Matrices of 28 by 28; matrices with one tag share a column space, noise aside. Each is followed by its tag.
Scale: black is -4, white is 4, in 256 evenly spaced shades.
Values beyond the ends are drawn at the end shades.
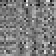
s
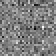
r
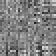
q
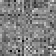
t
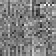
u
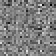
r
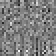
q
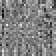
u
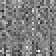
q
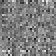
t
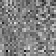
q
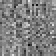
u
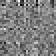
s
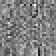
u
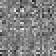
q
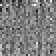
s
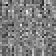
u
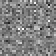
r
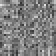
u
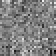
t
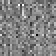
u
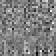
q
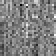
u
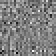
q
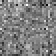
s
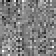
t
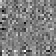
q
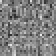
u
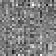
s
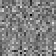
q
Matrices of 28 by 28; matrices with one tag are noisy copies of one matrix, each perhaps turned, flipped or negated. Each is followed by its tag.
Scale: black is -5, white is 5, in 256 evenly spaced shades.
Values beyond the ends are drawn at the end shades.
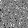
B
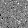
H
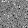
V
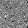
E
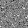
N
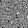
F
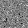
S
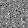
S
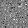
S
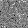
V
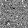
S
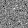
S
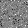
V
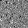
E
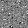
N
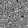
F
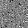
N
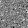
N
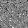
H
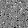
H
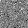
H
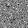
S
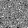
B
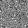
V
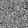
V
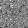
E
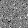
H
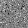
S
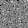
B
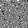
B
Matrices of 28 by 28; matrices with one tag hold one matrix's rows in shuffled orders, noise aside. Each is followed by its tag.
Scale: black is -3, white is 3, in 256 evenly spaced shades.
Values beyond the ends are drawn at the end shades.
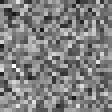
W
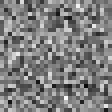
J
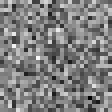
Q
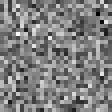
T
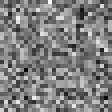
T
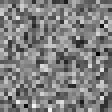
T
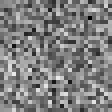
Q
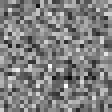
J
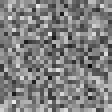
Q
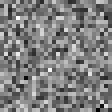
T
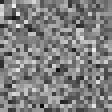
W
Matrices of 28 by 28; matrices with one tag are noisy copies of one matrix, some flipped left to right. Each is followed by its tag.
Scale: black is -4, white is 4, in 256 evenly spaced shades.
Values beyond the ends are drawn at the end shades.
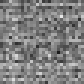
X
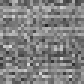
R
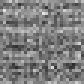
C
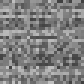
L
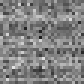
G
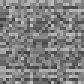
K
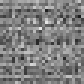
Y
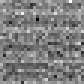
C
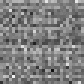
Y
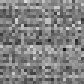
Y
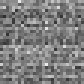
Y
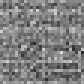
C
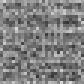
C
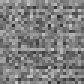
K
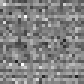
X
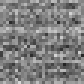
C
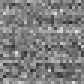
C
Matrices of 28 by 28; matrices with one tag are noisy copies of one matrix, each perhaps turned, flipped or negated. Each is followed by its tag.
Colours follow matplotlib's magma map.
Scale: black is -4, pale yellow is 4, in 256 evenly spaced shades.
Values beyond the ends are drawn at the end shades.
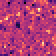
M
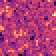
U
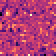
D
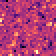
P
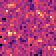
P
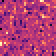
D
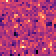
P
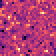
M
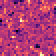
U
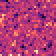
P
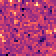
P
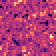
P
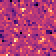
P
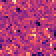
U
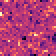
U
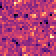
P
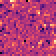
D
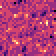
P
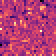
D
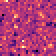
P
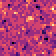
M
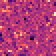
U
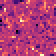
U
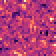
P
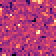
U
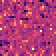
D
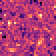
P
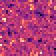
P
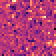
D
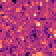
U
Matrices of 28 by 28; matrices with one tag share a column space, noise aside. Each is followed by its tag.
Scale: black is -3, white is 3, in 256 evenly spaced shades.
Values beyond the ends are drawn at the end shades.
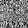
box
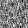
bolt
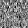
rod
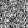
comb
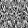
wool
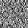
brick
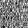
rod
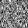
wool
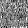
rod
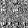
box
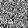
brick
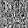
comb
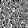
brick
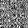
comb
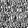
rod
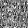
rod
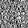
wool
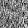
bolt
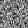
wool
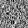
wool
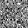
brick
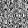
comb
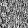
bolt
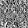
box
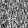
bolt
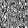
rod
